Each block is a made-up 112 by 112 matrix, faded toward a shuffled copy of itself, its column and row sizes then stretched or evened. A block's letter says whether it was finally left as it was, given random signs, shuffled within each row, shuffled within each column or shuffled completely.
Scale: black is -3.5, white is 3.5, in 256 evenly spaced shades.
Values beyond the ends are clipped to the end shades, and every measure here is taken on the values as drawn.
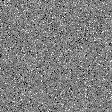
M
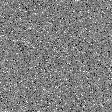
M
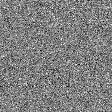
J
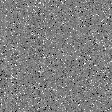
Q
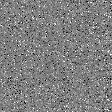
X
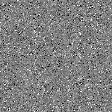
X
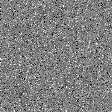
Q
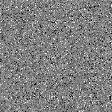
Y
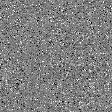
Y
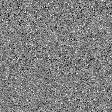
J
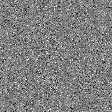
Y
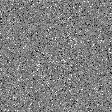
Q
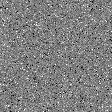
M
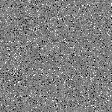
Y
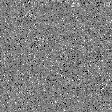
Y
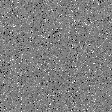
Q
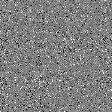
Y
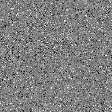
Y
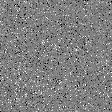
Q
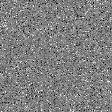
Y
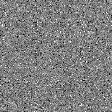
Y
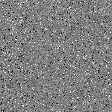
Q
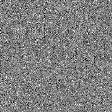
Y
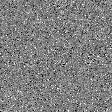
J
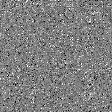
Y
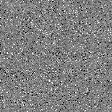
Y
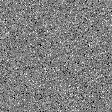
Q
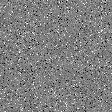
Q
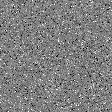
M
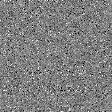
X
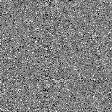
Y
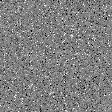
Q
